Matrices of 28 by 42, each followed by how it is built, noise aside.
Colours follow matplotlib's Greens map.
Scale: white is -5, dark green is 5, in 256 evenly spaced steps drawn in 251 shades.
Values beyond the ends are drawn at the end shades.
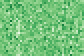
uneven columns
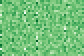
uneven columns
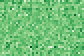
uneven rows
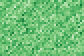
Hankel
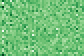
uneven columns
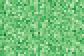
repeating rows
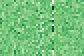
uneven columns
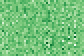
uneven columns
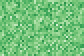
repeating rows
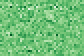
low rank
